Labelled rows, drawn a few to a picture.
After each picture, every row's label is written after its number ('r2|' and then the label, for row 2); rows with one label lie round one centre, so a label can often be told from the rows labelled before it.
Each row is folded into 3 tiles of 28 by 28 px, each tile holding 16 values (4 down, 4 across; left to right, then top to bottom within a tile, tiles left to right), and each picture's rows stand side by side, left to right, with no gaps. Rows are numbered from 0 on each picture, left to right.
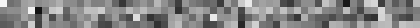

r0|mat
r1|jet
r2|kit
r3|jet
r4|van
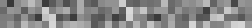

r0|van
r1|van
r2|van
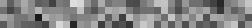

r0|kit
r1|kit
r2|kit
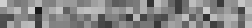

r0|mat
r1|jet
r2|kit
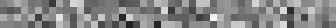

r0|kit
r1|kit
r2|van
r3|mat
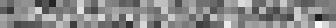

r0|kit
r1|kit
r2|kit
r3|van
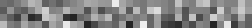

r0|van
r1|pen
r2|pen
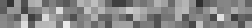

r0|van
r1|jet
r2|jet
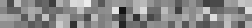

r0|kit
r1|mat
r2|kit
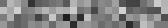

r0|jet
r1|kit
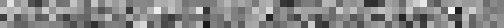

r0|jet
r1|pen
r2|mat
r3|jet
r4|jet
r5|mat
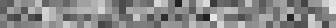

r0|van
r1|jet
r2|van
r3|kit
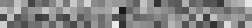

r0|jet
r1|mat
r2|kit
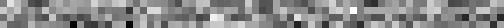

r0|jet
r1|pen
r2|van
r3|kit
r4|jet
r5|jet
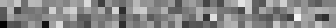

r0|pen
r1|mat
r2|kit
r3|van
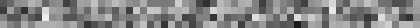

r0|van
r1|pen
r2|jet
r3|kit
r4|van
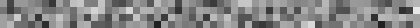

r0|kit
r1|jet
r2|kit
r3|pen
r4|kit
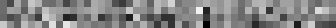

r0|van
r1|jet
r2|mat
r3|pen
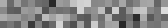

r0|kit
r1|mat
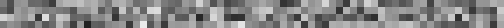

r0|kit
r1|pen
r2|van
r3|jet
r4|van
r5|kit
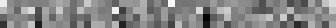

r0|mat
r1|mat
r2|mat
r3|kit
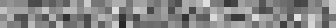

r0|jet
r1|mat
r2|van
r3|kit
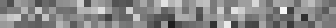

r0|kit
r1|jet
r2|pen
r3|mat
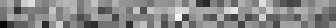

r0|pen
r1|pen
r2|jet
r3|jet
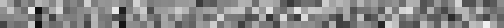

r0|mat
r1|mat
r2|jet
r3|jet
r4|pen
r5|van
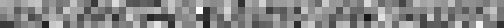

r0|pen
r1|van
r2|mat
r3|pen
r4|van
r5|pen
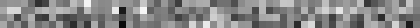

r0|jet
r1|mat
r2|van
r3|pen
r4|jet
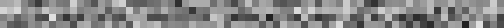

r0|jet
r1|van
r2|van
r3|jet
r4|jet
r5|pen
